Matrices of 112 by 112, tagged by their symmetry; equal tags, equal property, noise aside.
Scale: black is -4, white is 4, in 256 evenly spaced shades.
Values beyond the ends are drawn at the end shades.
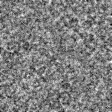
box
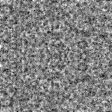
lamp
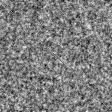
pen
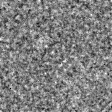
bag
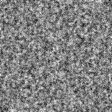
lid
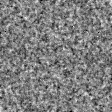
lid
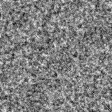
bag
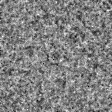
box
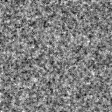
pen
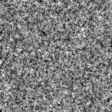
pen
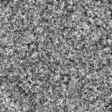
box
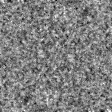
lid
